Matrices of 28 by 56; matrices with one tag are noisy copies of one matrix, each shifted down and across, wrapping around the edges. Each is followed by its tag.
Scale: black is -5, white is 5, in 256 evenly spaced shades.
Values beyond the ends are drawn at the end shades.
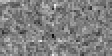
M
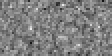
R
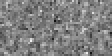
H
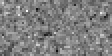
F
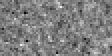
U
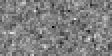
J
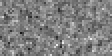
J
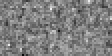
H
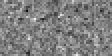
R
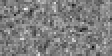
F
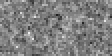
U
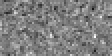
R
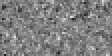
R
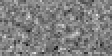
R
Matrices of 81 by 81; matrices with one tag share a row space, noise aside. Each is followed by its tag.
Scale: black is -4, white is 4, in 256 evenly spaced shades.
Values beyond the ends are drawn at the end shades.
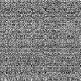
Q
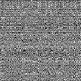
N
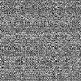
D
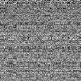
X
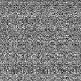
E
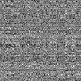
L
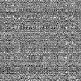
L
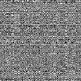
L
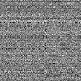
Q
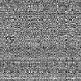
L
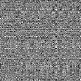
D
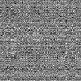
L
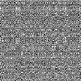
D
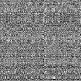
Q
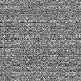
L
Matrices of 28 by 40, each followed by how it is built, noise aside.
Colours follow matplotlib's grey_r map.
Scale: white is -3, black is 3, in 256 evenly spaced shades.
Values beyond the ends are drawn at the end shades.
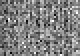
blocks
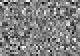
low rank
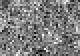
smooth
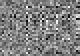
low rank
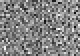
repeating rows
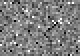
sparse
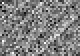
Hankel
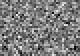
repeating columns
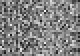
repeating rows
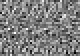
repeating columns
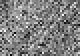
Hankel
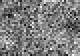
smooth
